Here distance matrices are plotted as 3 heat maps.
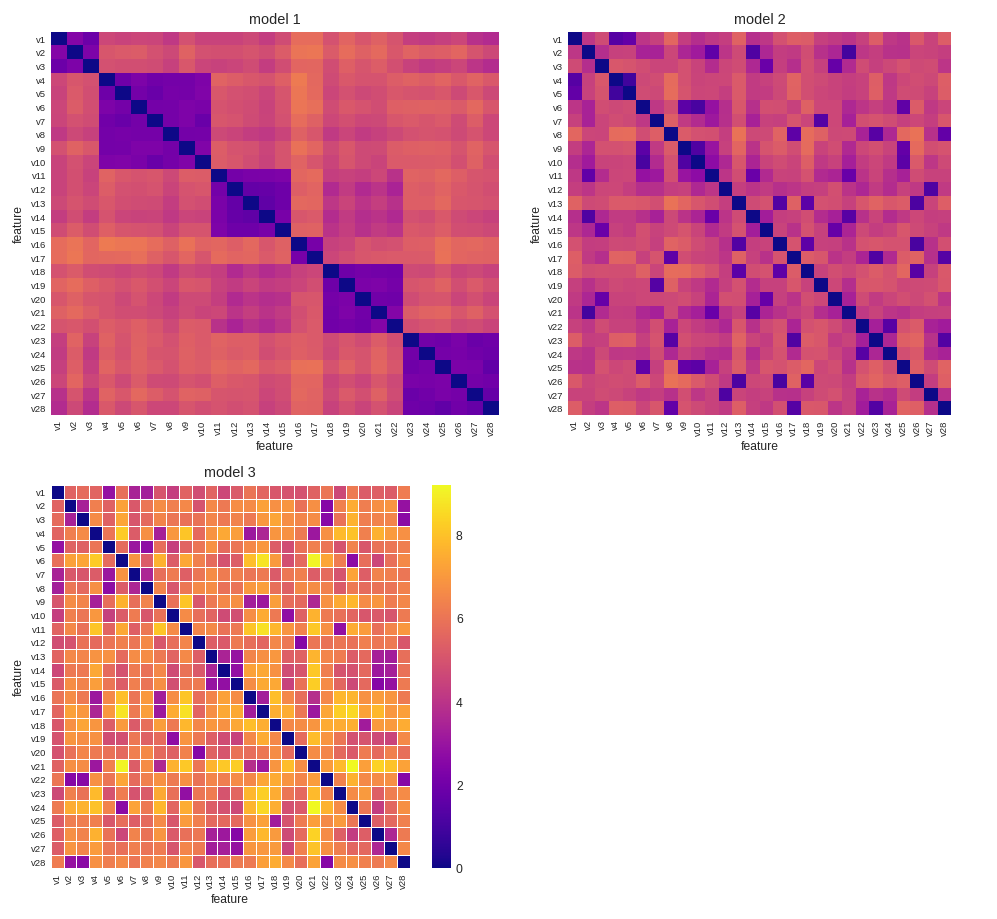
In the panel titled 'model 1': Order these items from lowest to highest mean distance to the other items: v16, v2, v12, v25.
v12, v25, v2, v16
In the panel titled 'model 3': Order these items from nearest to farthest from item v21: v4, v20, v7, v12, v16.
v4, v16, v7, v12, v20
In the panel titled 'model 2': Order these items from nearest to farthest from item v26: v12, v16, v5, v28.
v16, v12, v5, v28
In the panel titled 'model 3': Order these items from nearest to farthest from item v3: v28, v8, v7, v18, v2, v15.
v28, v2, v7, v8, v15, v18
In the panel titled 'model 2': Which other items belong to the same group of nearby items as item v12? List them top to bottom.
v27
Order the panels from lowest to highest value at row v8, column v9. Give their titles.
model 1, model 2, model 3
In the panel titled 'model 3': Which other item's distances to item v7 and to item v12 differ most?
v20
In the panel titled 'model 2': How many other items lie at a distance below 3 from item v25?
3
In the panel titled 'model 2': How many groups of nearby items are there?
9
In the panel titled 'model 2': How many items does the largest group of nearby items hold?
4
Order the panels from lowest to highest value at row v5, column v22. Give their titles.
model 2, model 1, model 3
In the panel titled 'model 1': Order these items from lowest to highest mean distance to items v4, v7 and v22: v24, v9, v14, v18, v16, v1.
v9, v18, v14, v1, v24, v16
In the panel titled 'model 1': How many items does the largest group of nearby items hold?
7
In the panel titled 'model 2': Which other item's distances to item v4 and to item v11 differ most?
v5
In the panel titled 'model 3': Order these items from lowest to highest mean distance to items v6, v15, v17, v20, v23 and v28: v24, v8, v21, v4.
v24, v8, v4, v21
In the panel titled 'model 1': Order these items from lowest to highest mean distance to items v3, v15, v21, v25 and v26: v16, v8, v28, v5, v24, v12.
v28, v24, v12, v8, v5, v16
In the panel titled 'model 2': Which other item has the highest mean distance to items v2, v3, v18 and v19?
v8
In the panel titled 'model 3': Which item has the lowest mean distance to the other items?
v1
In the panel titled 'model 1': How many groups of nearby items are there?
6
